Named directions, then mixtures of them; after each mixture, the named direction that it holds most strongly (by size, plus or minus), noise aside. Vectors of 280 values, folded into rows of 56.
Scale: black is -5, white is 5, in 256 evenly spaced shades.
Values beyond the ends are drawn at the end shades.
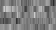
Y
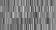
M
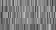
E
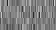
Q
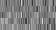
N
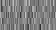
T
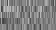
Q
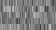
Y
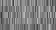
E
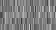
M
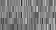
N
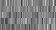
N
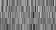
Q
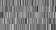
N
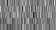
Q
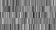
T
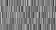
Q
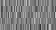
T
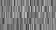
M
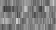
Y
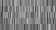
E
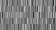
Q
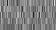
Q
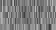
E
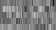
Y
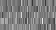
N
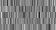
E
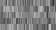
Y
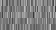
E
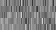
N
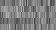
M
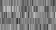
Y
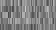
E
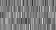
N
